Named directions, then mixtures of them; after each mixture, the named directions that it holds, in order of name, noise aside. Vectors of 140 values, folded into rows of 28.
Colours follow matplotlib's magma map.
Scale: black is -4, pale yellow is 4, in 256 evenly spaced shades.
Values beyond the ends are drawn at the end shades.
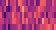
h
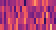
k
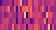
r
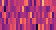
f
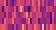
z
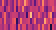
f, k, r.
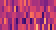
k, r, z.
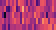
h.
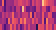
f, h, k.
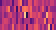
r.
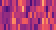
f, h.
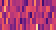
f.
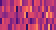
r.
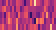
f, k.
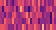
z.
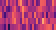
h.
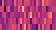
f, r.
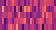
k, z.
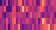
h, r.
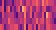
f, k, r.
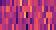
r.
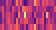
k, r.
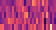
k, z.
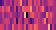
r.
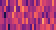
h.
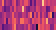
f, h.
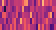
f.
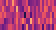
r, z.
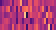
r.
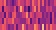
z.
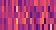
k, r, z.
